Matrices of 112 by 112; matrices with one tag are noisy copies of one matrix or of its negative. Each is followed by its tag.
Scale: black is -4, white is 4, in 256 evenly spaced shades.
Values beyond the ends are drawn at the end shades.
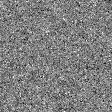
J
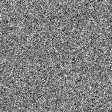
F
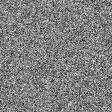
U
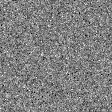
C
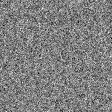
F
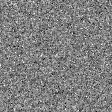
C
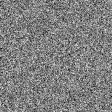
J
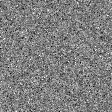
J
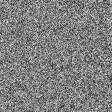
F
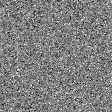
C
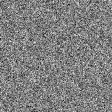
J
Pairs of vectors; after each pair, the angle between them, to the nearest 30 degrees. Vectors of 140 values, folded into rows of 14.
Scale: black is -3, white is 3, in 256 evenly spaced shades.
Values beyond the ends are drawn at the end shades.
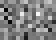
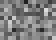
120 degrees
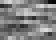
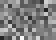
90 degrees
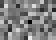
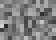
90 degrees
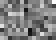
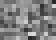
120 degrees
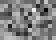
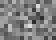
120 degrees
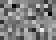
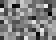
30 degrees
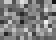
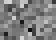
60 degrees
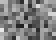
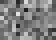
90 degrees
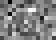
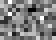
150 degrees
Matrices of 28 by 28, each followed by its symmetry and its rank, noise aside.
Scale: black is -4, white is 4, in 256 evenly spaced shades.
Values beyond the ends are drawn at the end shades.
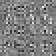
antisymmetric, rank four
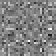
no symmetry, rank three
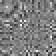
symmetric, rank five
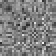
symmetric, rank five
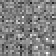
no symmetry, rank five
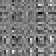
no symmetry, rank three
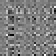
no symmetry, rank three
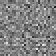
no symmetry, rank five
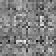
symmetric, rank three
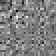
symmetric, rank three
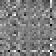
no symmetry, rank three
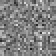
no symmetry, rank five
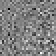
no symmetry, rank four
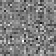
antisymmetric, rank four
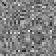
symmetric, rank five
